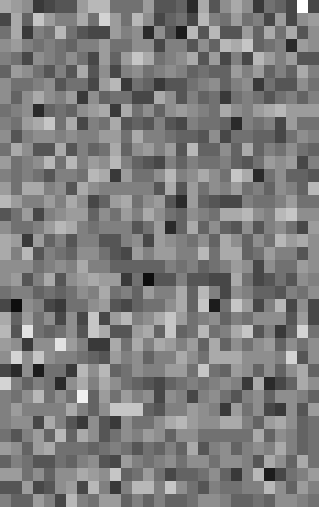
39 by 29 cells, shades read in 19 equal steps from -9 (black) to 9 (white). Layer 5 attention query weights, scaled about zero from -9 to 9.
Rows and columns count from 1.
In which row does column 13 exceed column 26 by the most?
32
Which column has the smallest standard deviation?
29
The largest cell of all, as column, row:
28, 1
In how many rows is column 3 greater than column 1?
17
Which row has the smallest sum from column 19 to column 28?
22
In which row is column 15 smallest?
7
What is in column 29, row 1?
-4
